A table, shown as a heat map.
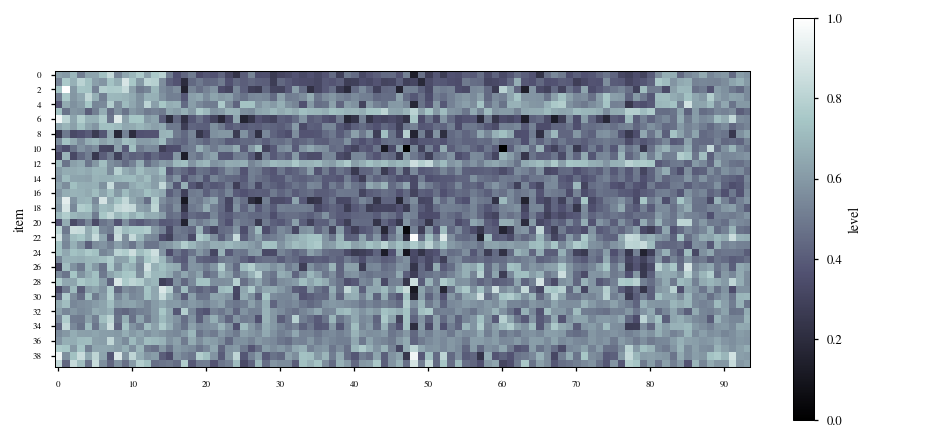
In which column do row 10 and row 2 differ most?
60
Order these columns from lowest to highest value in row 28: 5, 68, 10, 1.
68, 1, 5, 10
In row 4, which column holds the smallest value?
48
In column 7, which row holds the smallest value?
10
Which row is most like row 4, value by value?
26
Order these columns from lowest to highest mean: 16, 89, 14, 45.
45, 16, 89, 14
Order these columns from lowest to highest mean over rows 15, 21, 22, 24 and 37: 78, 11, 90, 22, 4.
22, 90, 78, 4, 11
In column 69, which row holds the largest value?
12
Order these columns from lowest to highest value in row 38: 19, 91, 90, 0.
90, 19, 91, 0
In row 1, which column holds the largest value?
9
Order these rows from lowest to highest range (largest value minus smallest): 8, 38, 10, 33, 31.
31, 33, 8, 38, 10
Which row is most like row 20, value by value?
11
